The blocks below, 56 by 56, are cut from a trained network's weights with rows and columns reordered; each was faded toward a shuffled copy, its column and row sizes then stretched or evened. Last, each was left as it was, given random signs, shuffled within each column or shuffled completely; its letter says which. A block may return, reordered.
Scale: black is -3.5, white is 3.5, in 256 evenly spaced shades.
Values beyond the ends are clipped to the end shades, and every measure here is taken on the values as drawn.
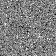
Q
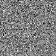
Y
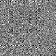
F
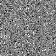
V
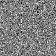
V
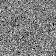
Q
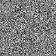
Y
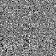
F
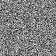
Q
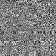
F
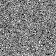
Q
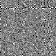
F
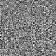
F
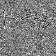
Y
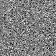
V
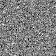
Q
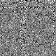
Y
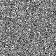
Q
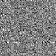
F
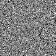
V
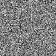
V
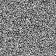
Q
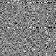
F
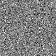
V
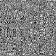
F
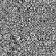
F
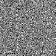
Y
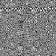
F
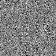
V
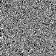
V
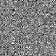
F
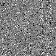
V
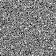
Q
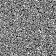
Q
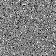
Q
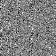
V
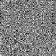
F
